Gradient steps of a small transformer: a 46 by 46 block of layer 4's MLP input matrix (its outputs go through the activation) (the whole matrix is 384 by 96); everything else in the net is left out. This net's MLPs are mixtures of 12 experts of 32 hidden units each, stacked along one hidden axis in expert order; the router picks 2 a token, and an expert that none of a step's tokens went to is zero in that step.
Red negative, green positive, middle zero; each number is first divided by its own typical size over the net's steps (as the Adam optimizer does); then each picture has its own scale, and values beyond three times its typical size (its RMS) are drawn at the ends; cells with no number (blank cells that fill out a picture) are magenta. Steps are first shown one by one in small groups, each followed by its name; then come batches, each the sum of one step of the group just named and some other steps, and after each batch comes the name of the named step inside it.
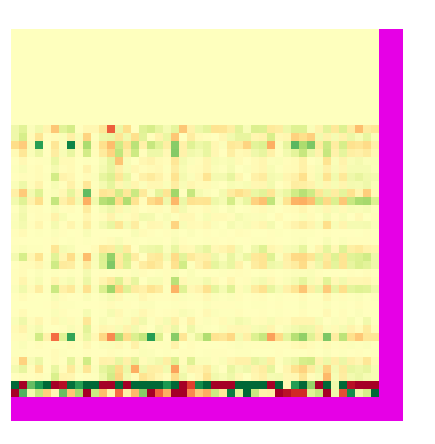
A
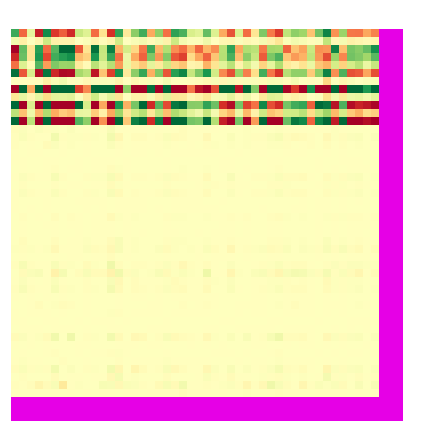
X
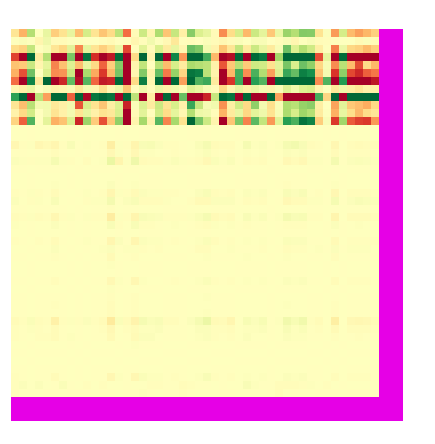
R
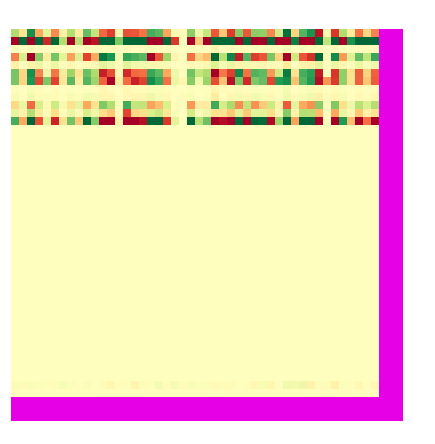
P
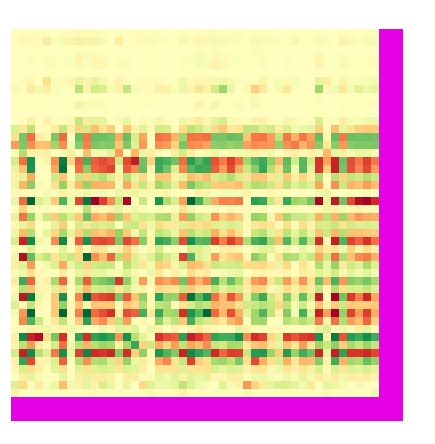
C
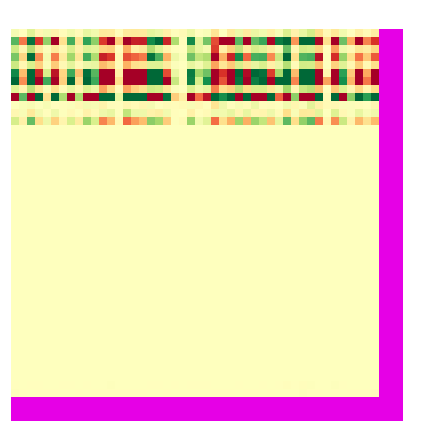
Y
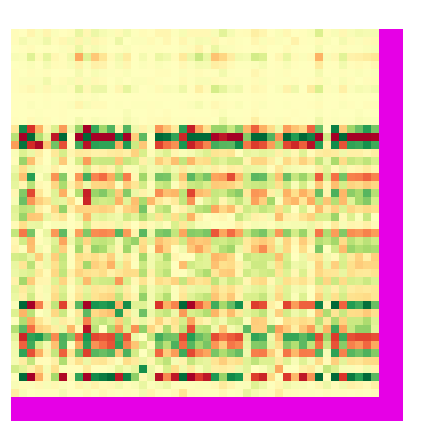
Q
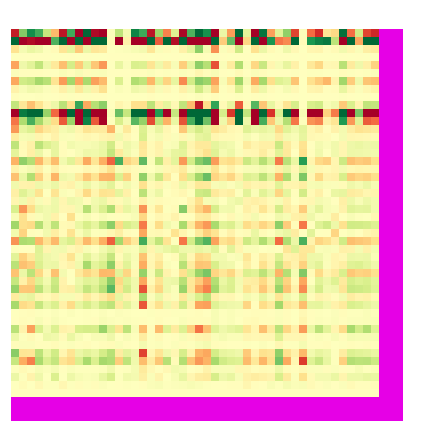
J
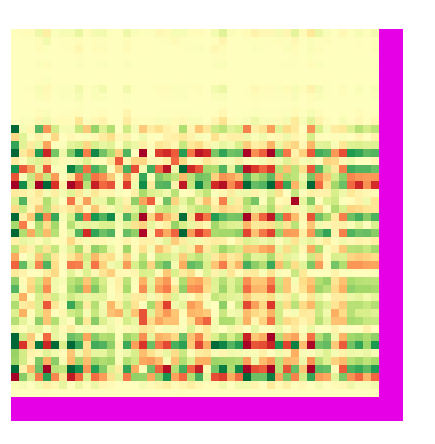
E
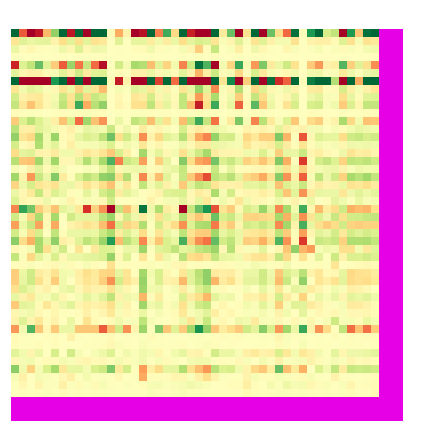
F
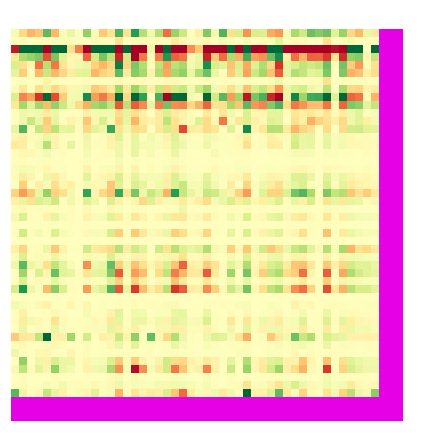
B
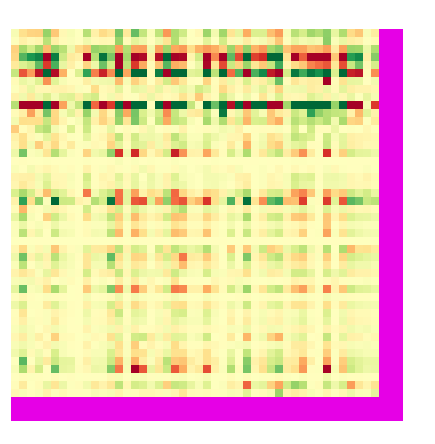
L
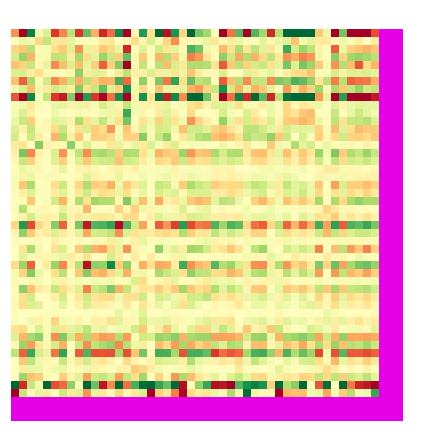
A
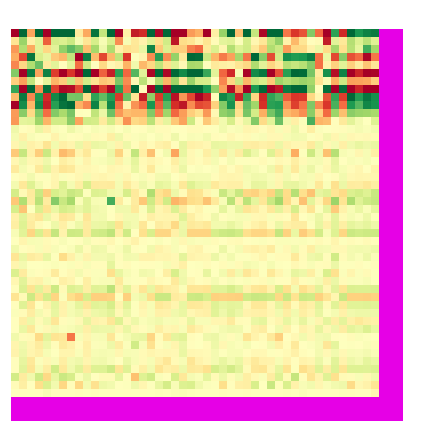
R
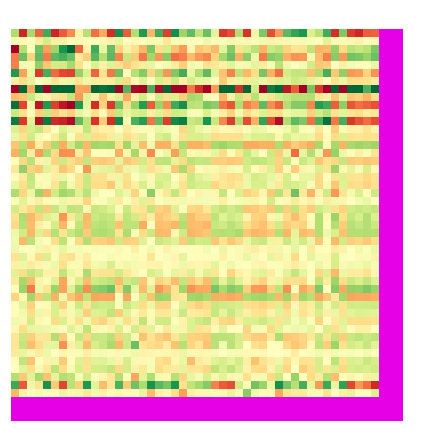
X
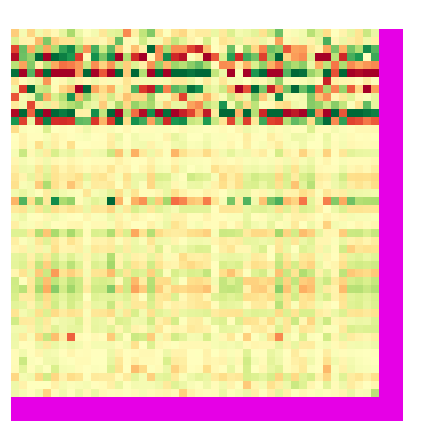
L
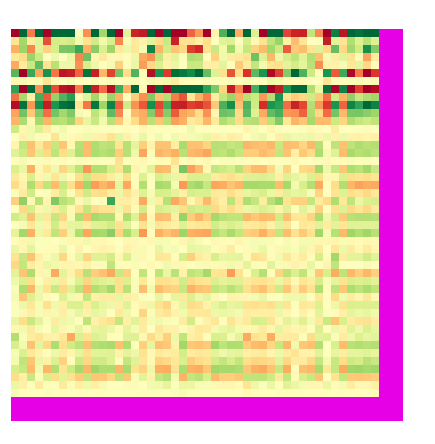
E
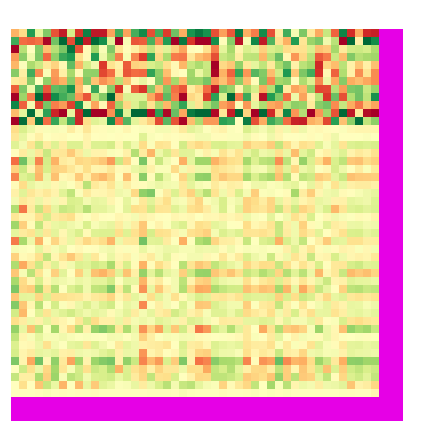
J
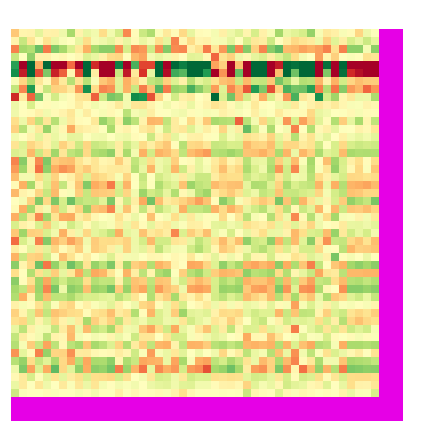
B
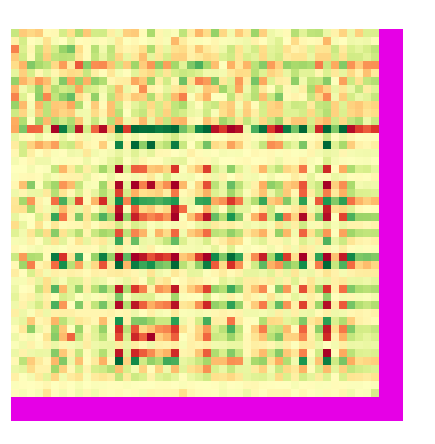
F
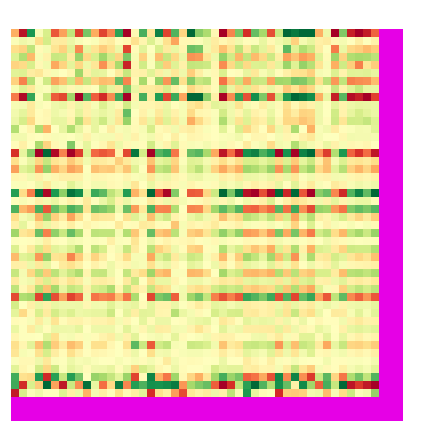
A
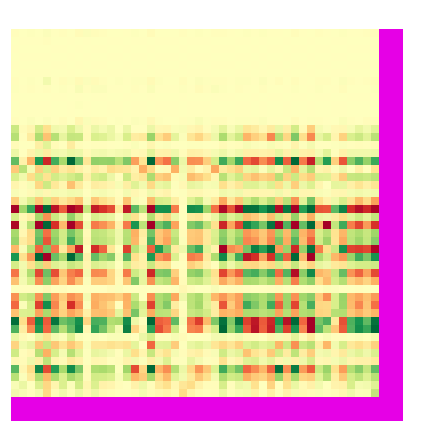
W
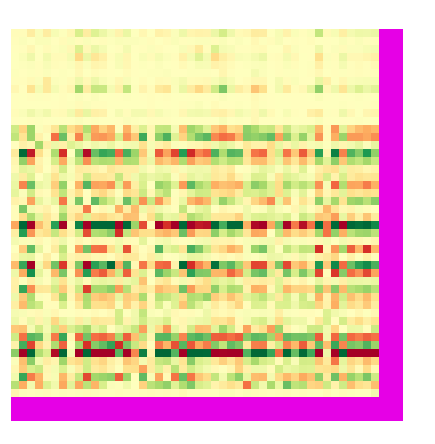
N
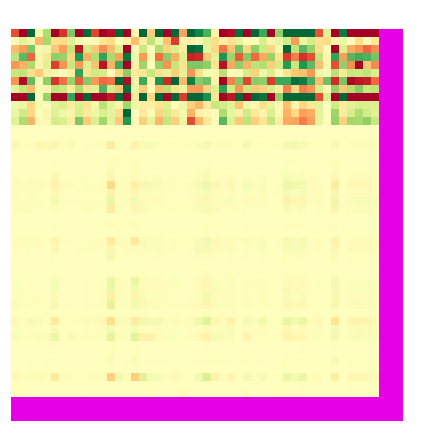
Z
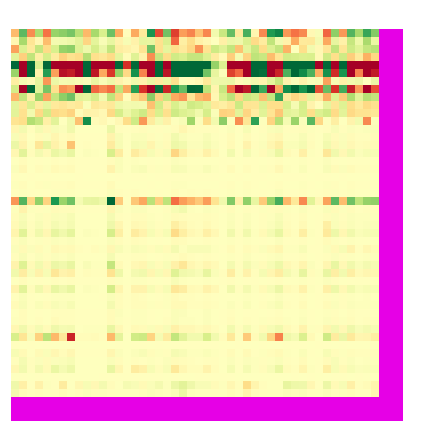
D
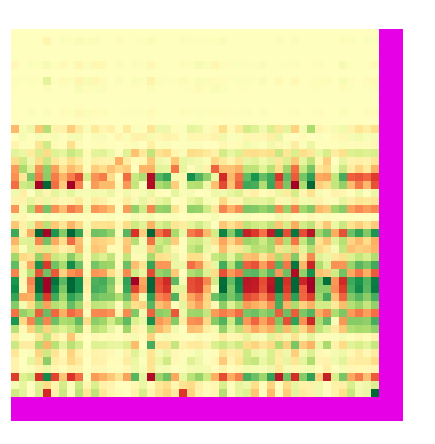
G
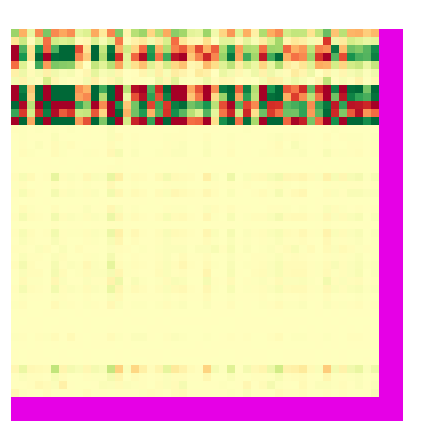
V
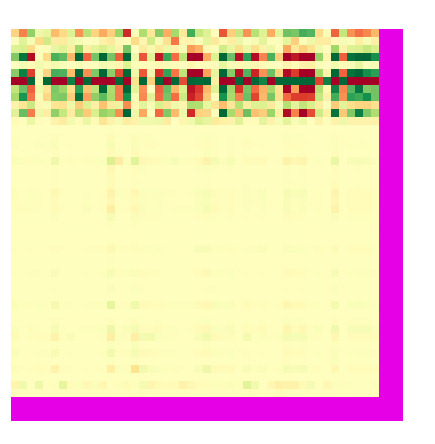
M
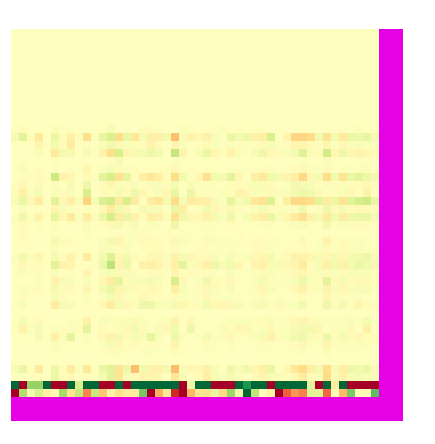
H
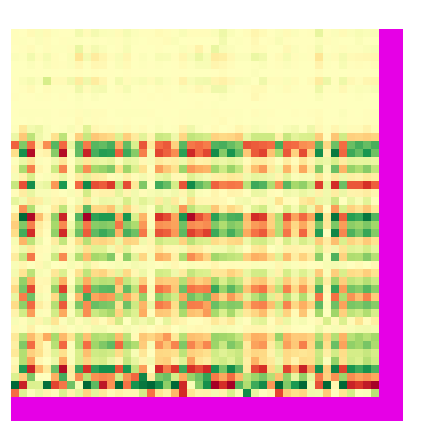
H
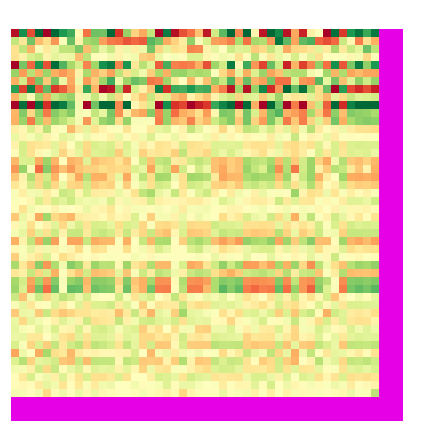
G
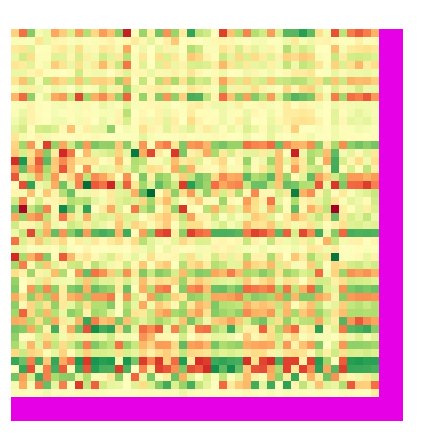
Z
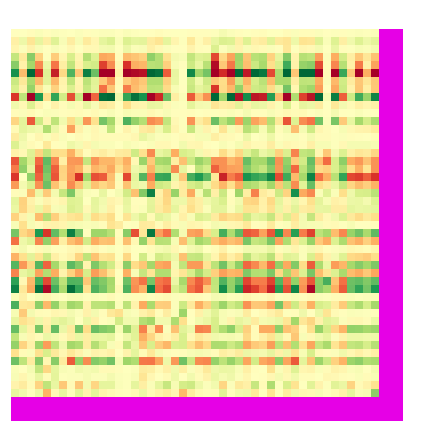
G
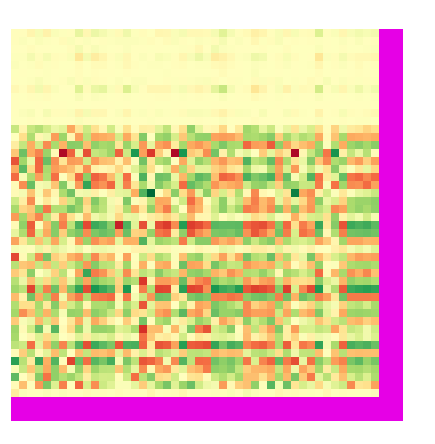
N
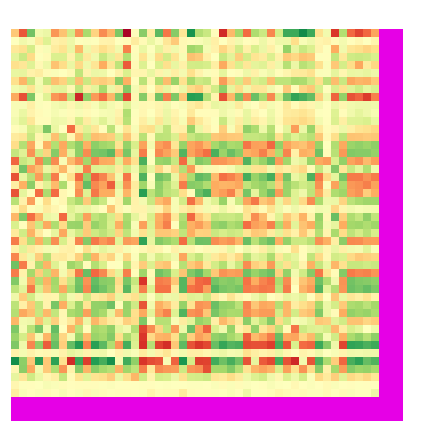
Z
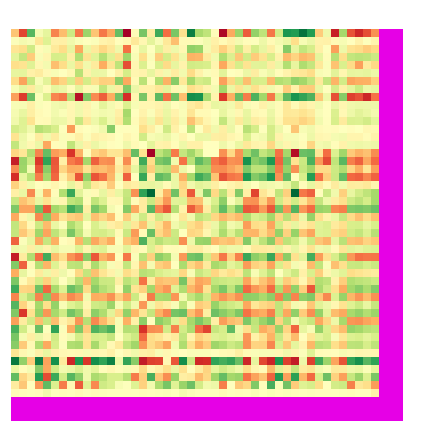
Z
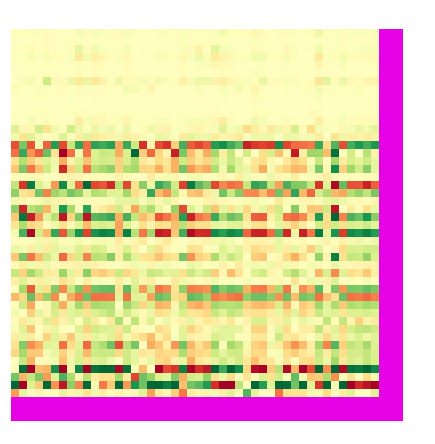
H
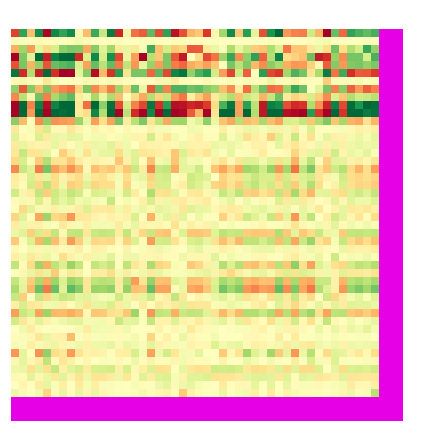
G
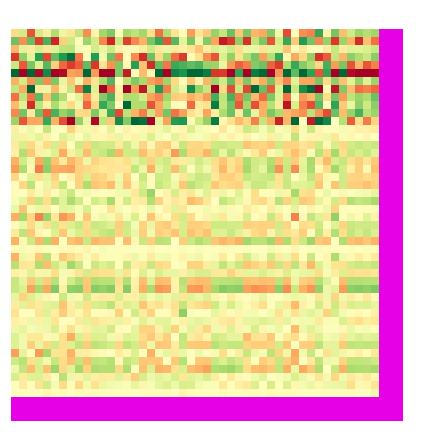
D
